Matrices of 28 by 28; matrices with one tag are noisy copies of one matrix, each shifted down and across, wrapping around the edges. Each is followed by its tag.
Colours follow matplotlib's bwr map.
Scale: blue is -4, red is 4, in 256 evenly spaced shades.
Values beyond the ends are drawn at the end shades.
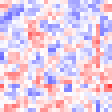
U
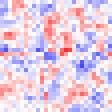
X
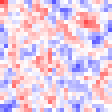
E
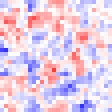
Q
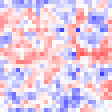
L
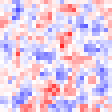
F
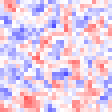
E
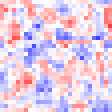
X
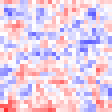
L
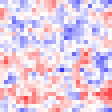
L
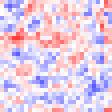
L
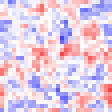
Q
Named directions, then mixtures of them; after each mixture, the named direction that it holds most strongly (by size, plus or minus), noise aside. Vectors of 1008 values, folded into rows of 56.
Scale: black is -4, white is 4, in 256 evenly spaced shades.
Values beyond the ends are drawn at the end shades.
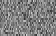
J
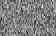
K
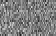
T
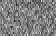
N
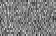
T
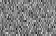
J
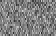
N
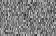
J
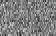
T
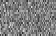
T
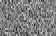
J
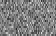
N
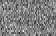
K
